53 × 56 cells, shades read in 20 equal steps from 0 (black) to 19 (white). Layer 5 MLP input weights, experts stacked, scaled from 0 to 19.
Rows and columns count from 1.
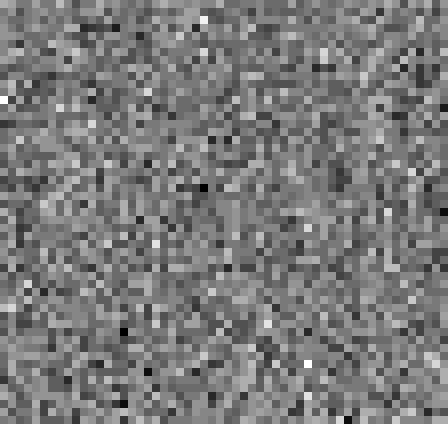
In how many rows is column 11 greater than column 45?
25
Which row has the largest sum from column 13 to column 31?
1
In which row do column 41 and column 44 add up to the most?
8
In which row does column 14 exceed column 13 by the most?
46
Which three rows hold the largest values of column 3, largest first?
18, 7, 22
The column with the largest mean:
47
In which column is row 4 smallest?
15
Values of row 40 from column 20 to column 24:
11 6 8 10 7
